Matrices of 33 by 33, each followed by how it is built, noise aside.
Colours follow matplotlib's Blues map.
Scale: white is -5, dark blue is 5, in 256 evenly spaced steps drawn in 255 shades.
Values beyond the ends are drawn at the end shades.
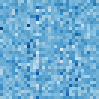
uneven columns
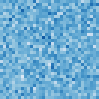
noise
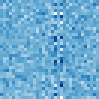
uneven columns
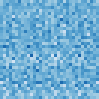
repeating columns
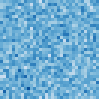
noise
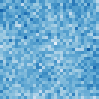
smooth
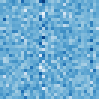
uneven columns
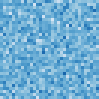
noise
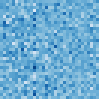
uneven columns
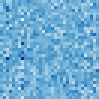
uneven columns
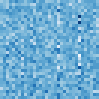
uneven columns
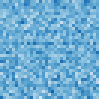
repeating columns
